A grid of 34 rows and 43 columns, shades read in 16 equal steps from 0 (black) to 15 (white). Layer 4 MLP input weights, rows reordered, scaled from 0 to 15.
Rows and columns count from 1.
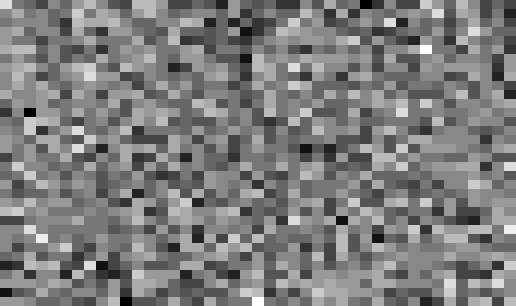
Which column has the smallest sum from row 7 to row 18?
21
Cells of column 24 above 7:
11
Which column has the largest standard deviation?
43
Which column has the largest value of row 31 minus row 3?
22
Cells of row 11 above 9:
11
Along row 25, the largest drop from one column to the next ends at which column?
29
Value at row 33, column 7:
8
